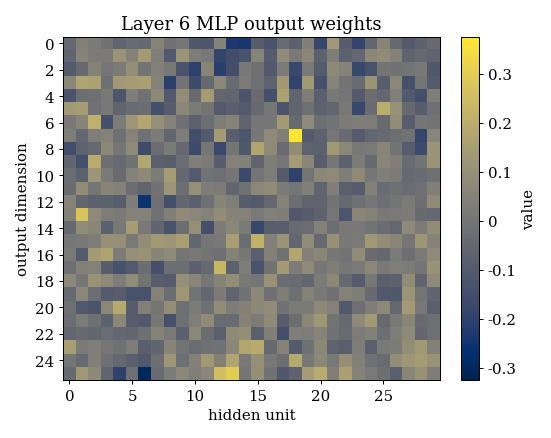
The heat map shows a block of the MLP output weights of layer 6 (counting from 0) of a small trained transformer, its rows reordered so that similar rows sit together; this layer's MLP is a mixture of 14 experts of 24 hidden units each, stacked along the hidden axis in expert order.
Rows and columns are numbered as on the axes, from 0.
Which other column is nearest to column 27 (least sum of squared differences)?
20
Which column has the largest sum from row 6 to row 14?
2
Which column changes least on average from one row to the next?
27
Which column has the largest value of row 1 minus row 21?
6
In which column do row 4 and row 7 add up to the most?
18
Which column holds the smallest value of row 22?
17
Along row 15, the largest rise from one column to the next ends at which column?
15
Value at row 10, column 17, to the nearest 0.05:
-0.1
